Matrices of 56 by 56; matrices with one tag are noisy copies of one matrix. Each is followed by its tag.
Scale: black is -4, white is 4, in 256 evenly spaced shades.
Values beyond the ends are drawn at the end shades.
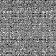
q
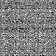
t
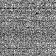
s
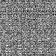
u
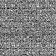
s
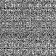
s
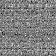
s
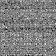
t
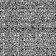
t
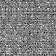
u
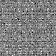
u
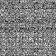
t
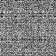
q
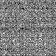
t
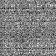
s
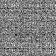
s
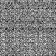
t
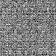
u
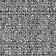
u
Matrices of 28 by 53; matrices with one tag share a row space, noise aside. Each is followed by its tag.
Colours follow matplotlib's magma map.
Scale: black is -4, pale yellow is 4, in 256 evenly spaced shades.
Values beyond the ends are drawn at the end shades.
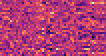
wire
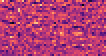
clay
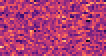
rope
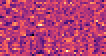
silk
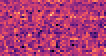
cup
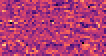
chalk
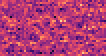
clay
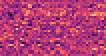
cup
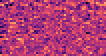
rope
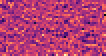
chalk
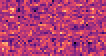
clay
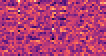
clay
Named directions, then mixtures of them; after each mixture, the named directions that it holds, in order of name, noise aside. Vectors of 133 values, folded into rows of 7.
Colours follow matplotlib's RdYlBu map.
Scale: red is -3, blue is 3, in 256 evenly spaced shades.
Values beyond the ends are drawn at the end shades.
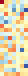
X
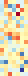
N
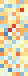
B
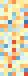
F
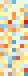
F.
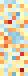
F, N.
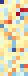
F, N, X.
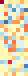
F, X.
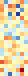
N.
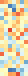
B, N, X.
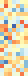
B, N, X.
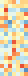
F.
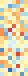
B.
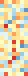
F, N, X.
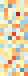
B, F, N.
